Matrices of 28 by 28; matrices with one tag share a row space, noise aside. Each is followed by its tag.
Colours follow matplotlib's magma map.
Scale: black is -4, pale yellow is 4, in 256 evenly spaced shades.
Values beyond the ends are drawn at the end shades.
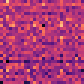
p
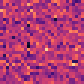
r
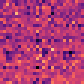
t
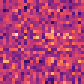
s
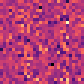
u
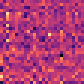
p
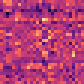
t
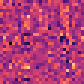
u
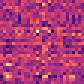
t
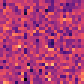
s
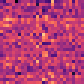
t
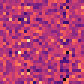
u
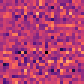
s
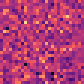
s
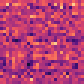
r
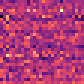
p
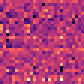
p
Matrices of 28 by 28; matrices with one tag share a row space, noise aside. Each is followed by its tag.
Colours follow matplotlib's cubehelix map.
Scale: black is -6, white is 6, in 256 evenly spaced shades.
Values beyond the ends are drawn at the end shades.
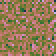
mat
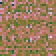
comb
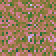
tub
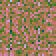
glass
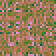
tub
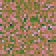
glass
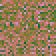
glass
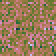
tub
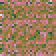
comb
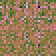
glass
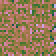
mat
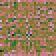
comb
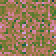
mat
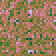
tub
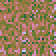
mat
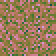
glass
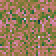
glass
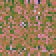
glass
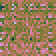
comb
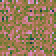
tub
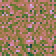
tub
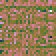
comb
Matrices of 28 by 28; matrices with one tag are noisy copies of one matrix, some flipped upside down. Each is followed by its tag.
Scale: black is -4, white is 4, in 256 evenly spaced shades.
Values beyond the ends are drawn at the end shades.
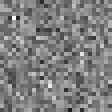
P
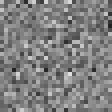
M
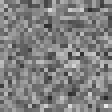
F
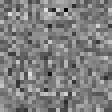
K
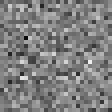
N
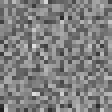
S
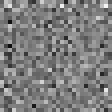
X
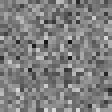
M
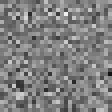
K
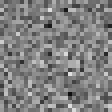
F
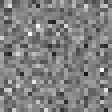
X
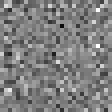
X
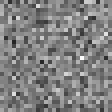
P
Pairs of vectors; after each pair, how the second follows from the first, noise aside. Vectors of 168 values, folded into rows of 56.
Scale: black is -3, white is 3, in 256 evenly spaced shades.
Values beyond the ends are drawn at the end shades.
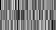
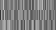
wrapped around, negated, shrunk.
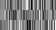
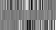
partly zeroed.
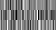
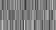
wrapped around, negated, shrunk.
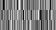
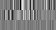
wrapped around, negated, partly zeroed.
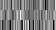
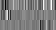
wrapped around, negated, partly zeroed.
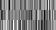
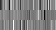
partly zeroed.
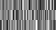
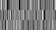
reversed, negated, partly zeroed.
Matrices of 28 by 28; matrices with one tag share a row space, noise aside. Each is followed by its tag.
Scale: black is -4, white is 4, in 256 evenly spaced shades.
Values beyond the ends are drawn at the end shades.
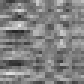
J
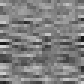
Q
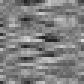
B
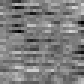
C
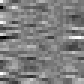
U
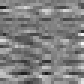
Q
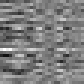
J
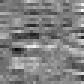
C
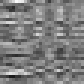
J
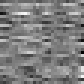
Q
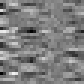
U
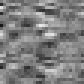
B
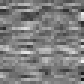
Q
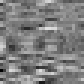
B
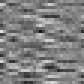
B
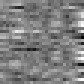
C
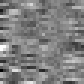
U
